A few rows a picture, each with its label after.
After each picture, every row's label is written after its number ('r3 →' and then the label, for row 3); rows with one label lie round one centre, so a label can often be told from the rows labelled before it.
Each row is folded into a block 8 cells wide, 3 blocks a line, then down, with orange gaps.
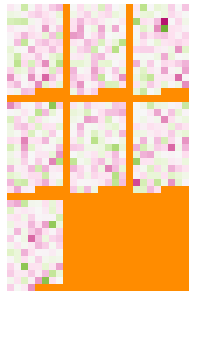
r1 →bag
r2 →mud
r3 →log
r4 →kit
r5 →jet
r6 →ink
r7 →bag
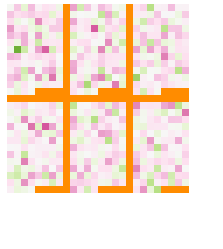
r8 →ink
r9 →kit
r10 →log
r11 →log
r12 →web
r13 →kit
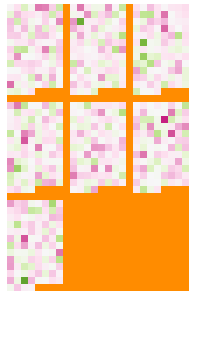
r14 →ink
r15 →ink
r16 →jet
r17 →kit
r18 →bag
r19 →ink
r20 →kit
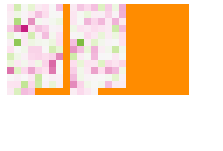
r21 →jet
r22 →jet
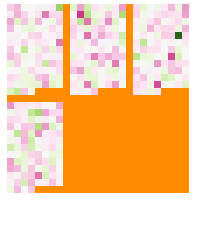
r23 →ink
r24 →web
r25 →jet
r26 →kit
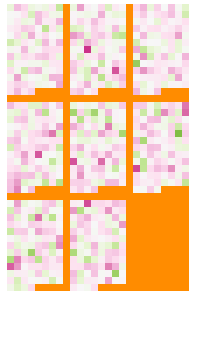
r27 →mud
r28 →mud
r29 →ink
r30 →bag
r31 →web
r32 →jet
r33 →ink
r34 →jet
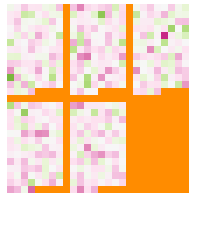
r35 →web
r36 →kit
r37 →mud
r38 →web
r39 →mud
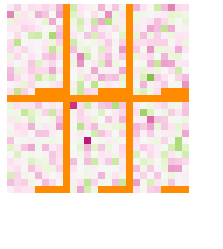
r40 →jet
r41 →ink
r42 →log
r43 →web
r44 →kit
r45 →jet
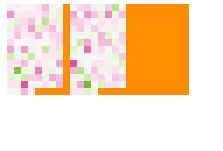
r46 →log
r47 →kit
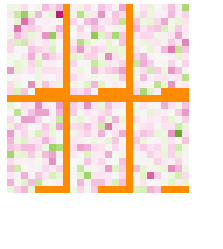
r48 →jet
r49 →jet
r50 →ink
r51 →jet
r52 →log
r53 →jet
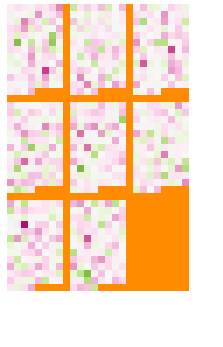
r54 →jet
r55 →web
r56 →ink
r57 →log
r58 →log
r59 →mud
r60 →bag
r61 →kit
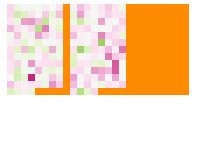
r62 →log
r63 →ink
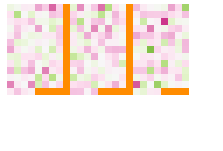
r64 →jet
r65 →web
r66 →ink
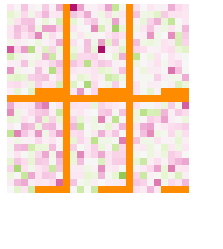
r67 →log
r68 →kit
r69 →jet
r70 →log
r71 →ink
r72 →jet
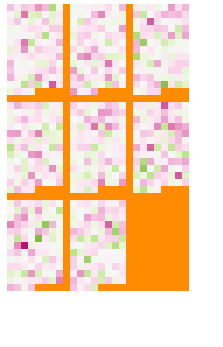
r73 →kit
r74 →bag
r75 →jet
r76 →mud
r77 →log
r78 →log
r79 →mud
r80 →jet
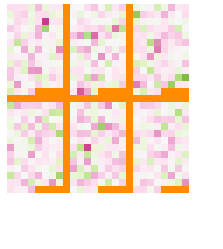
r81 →mud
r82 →mud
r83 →bag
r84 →web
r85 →log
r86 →mud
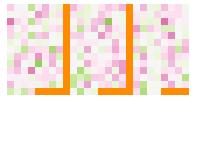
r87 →ink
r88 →log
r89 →ink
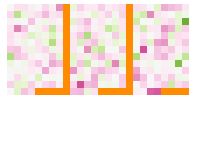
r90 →jet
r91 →mud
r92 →bag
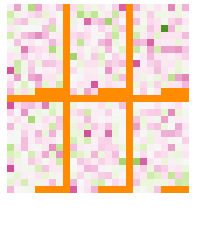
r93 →bag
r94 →jet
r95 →kit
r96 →kit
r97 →web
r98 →ink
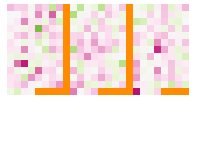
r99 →log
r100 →bag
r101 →bag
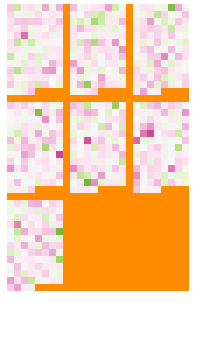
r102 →jet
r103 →kit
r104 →mud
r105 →kit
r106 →kit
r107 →jet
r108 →web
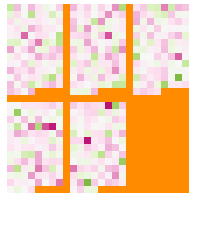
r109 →web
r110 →ink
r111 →web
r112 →log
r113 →kit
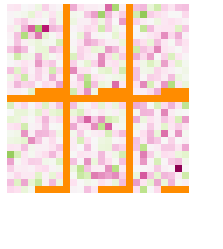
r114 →log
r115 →kit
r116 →bag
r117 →web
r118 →log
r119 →ink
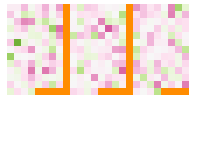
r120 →jet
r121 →log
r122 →kit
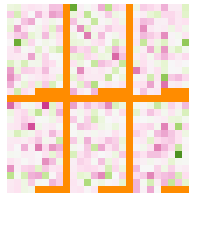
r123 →jet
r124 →web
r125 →mud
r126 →kit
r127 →kit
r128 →bag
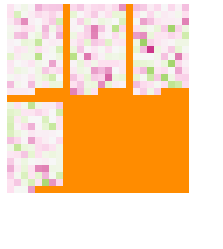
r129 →jet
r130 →bag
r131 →mud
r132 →bag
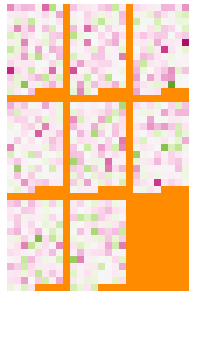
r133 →kit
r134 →kit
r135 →bag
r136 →log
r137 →ink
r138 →jet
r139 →mud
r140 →ink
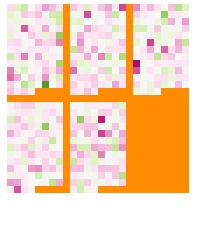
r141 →bag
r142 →bag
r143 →kit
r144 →mud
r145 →ink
